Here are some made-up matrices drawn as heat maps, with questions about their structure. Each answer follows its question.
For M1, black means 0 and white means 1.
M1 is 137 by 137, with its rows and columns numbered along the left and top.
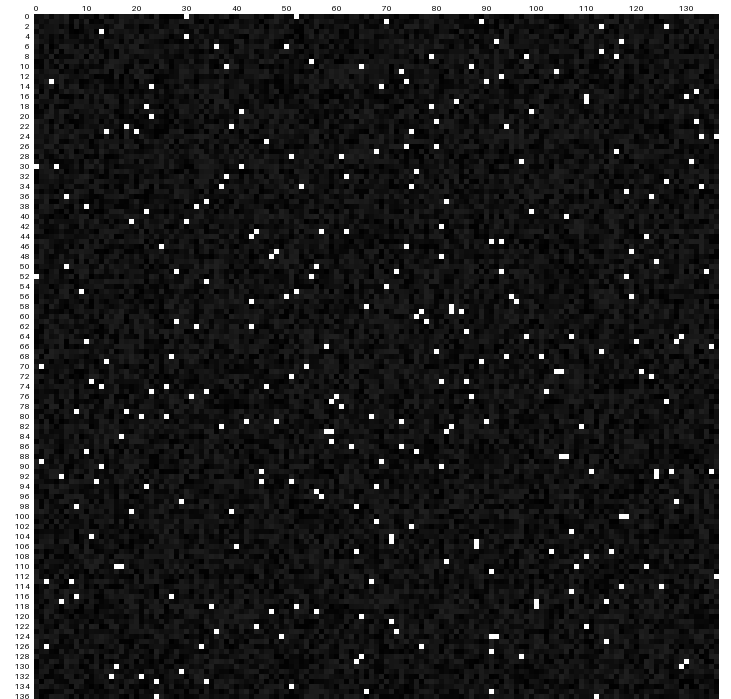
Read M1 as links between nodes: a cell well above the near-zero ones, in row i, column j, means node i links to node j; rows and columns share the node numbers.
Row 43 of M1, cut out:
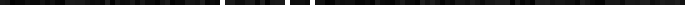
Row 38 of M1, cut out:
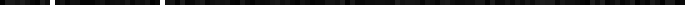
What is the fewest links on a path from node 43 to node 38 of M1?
3
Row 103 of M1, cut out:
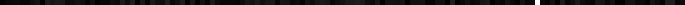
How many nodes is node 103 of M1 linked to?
1
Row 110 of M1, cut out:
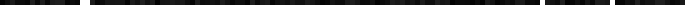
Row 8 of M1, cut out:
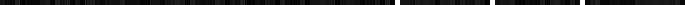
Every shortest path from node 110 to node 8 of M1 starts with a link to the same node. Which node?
node 16
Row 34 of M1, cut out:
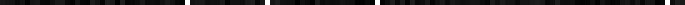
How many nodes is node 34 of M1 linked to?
4
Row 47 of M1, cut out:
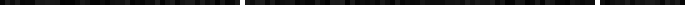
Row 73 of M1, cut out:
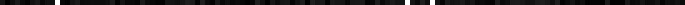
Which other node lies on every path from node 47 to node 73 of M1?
node 81
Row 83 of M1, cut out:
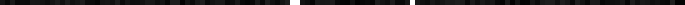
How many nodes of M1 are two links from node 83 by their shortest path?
5
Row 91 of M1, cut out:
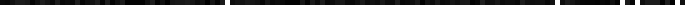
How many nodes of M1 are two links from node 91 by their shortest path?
4
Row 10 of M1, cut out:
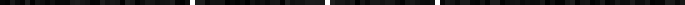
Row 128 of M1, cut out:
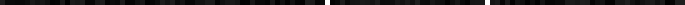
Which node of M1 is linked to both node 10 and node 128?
node 65
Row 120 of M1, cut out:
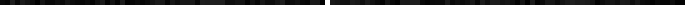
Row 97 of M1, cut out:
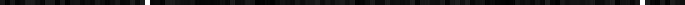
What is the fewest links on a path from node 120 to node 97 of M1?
3
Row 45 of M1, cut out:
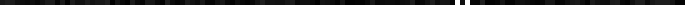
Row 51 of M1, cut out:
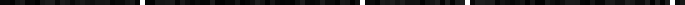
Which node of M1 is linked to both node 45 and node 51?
node 93
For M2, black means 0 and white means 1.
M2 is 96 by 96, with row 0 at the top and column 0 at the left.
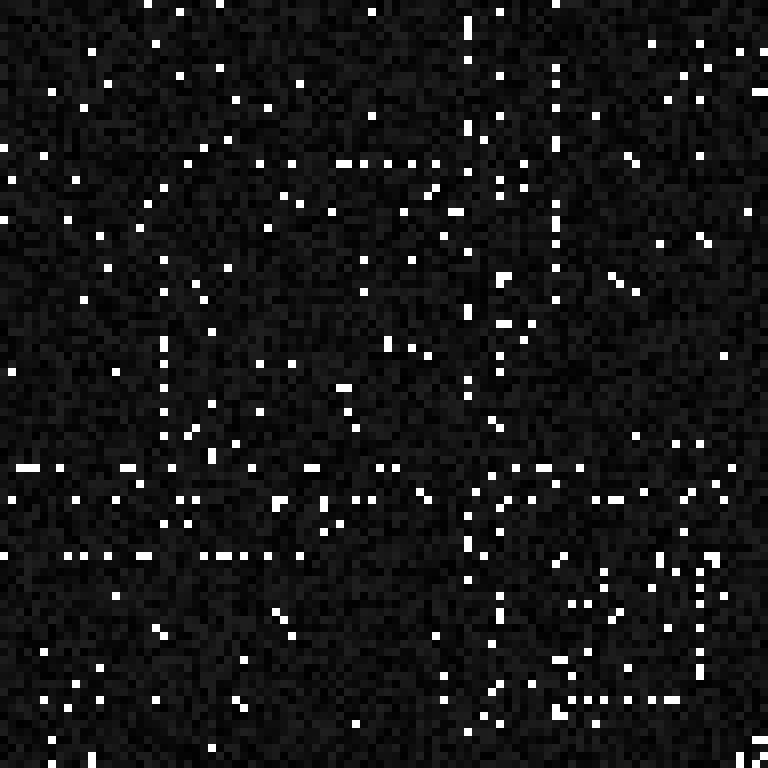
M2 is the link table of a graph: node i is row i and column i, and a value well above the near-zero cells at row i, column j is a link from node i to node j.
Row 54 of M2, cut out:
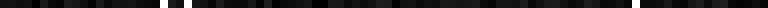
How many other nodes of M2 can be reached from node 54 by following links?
11
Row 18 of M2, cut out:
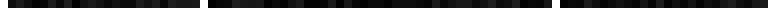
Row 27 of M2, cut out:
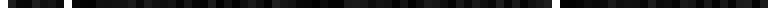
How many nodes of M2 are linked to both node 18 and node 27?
2
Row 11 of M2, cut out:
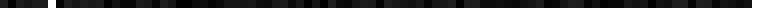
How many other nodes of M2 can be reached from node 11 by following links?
4
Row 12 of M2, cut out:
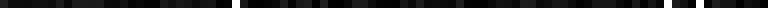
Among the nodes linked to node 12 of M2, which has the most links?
node 87
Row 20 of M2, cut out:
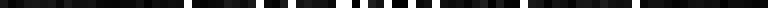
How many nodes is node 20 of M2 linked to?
11
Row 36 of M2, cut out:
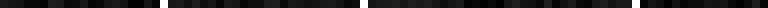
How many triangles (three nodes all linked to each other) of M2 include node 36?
2
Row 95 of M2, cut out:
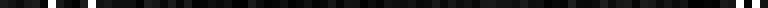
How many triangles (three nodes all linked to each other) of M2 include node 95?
4
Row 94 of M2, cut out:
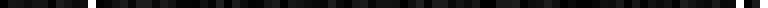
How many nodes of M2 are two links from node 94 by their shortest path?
1
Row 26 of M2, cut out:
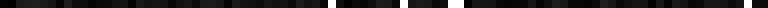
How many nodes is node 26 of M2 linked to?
5
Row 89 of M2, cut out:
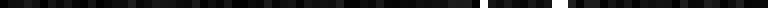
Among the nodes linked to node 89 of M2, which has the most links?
node 69
